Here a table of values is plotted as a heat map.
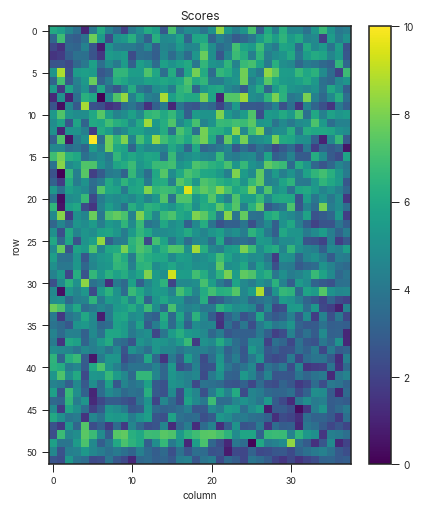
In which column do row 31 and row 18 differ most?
9
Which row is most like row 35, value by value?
23
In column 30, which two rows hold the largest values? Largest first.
49, 21
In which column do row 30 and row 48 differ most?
15
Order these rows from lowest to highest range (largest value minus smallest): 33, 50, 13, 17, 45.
50, 45, 33, 17, 13
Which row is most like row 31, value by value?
12
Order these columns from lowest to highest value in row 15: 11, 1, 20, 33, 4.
4, 20, 11, 33, 1
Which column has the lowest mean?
37
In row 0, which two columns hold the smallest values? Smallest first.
4, 9
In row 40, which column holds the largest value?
6
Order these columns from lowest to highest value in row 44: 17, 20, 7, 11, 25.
7, 11, 25, 17, 20
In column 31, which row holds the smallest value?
45
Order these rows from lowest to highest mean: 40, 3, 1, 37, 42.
42, 40, 37, 3, 1
